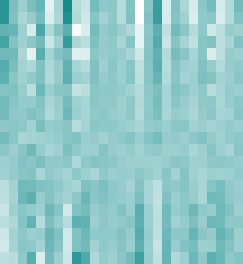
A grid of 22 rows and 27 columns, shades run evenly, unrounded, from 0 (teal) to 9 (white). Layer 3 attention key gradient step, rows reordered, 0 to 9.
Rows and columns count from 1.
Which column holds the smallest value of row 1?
8
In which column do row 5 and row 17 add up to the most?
9
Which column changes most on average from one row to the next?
4
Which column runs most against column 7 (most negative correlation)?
27
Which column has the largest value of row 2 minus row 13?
16
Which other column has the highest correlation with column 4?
24
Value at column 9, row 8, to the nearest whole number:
7
